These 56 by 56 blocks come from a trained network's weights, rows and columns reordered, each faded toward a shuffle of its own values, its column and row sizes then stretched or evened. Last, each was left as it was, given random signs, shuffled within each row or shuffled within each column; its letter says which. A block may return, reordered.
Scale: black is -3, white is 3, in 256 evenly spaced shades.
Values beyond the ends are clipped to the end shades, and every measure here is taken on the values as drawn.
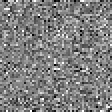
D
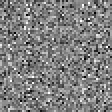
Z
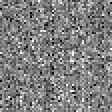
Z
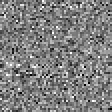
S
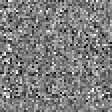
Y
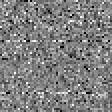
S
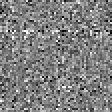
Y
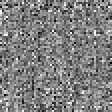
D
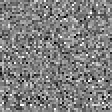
S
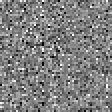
Z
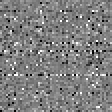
Y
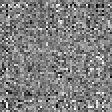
D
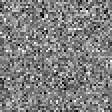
S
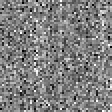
Z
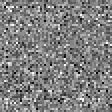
Y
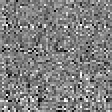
D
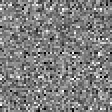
Y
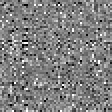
D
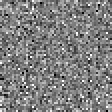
Z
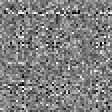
D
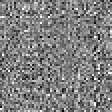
D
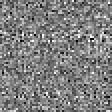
S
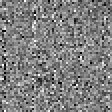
Z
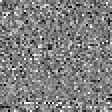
S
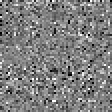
Y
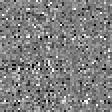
Y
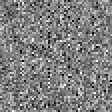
Z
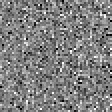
Z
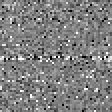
S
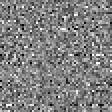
Y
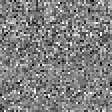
S
